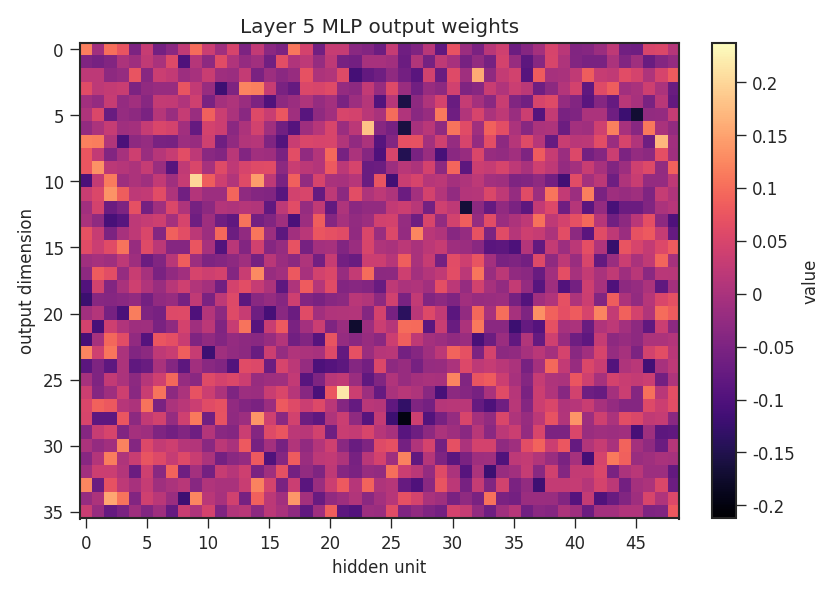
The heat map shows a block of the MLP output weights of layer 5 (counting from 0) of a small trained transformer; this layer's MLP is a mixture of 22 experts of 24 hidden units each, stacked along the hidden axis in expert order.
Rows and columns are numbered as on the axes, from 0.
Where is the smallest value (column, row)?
26, 28
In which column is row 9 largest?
1
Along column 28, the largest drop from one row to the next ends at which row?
21
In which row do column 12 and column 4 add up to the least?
24
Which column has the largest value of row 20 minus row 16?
42
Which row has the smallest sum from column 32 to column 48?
12
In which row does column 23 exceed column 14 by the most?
6
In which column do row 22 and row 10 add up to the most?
2
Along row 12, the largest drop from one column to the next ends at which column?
31
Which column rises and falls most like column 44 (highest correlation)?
45
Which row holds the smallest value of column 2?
13
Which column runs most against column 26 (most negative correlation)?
34
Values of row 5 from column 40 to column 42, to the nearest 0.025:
-0.05 0 0
